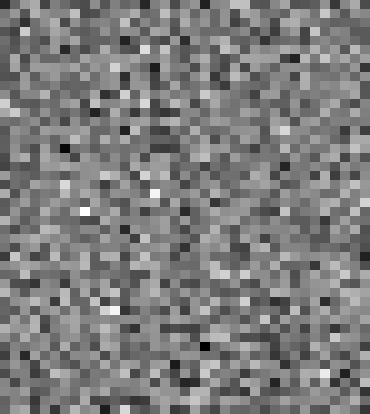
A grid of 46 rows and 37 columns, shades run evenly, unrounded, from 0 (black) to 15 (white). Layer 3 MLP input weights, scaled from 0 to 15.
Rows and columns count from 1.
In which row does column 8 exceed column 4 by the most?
46
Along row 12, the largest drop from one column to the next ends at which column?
16
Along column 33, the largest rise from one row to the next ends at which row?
42
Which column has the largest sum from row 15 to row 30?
9
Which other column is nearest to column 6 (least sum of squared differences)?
30
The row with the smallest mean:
5
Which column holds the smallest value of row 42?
35
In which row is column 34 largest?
38
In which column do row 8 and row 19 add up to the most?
12
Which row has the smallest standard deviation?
14
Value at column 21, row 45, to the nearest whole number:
10
